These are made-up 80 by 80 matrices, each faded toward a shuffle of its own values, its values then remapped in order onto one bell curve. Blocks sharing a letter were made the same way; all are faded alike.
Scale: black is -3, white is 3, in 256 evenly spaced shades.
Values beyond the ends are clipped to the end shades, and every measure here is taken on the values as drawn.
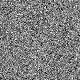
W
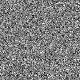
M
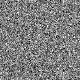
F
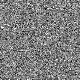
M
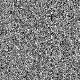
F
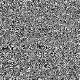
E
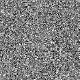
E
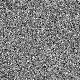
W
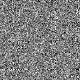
E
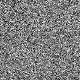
M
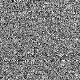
M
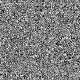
M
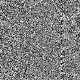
F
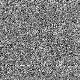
M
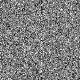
F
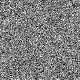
F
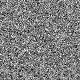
W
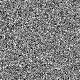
W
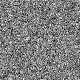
W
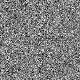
F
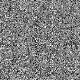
E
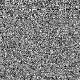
M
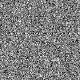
M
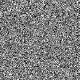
E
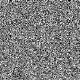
E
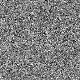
M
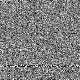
M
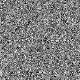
E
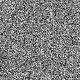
F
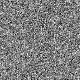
F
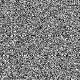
M
